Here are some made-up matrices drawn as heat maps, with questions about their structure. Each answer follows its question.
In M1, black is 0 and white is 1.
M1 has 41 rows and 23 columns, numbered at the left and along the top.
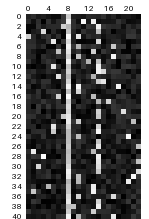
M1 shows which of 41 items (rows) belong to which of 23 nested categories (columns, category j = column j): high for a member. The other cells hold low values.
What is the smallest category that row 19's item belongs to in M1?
19
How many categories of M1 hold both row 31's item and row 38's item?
2
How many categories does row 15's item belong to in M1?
2
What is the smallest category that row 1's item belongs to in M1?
11
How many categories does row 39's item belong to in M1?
2
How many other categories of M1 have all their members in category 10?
5
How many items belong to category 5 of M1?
4
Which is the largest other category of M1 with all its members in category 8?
14
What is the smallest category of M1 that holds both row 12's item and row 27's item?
13
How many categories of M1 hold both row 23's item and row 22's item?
3
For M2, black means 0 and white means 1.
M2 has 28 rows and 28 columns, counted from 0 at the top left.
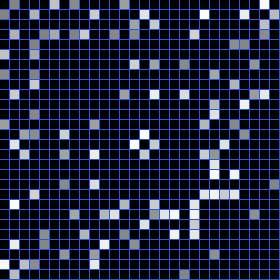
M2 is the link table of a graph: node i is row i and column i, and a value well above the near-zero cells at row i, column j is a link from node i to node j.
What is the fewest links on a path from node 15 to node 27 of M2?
3
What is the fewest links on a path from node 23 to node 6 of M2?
4
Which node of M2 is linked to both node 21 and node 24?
node 10
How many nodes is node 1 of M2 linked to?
7
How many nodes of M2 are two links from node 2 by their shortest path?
8
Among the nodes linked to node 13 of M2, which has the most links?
node 3
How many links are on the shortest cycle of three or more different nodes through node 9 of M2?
4
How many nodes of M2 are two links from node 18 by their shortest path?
6
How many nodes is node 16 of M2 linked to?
1
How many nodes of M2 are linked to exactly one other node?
1
